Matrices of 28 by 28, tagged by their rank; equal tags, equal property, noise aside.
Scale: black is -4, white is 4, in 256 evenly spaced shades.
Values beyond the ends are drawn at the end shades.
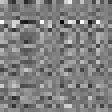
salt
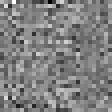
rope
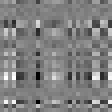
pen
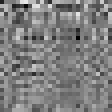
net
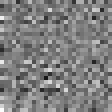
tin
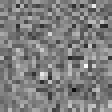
rope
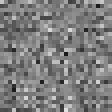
rope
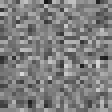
rope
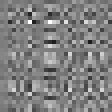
salt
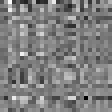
net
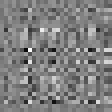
salt
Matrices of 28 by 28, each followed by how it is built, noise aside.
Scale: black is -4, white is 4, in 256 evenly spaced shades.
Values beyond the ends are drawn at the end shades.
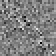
banded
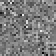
block diagonal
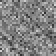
Toeplitz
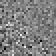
lower triangular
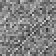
Hankel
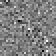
banded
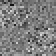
block diagonal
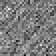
Hankel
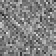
Toeplitz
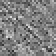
Toeplitz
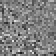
lower triangular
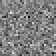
uneven rows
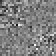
block diagonal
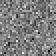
noise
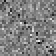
banded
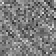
Toeplitz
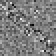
banded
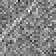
Hankel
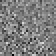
lower triangular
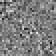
block diagonal
